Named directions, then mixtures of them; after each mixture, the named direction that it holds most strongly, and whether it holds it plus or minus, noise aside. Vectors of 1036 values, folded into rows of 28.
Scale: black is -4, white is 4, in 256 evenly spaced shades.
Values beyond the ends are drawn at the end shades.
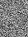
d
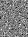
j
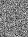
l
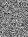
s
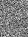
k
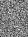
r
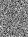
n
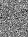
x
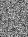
r, plus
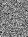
s, plus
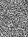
d, minus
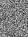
l, minus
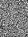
d, plus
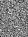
r, plus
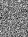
x, plus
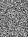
n, minus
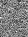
x, minus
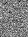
s, minus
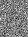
l, plus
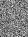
r, plus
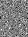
j, plus
